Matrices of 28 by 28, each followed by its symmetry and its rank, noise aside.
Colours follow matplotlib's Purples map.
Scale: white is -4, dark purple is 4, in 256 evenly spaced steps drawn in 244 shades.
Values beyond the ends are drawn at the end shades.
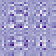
no symmetry, rank two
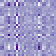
no symmetry, rank one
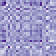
symmetric, rank two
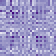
symmetric, rank two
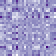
symmetric, rank two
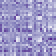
no symmetry, rank three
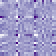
no symmetry, rank two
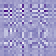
no symmetry, rank two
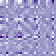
no symmetry, rank two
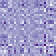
symmetric, rank two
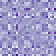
antisymmetric, rank two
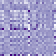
no symmetry, rank two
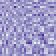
antisymmetric, rank two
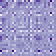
symmetric, rank three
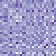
symmetric, rank three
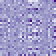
no symmetry, rank three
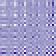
symmetric, rank one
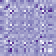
symmetric, rank three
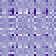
no symmetry, rank two
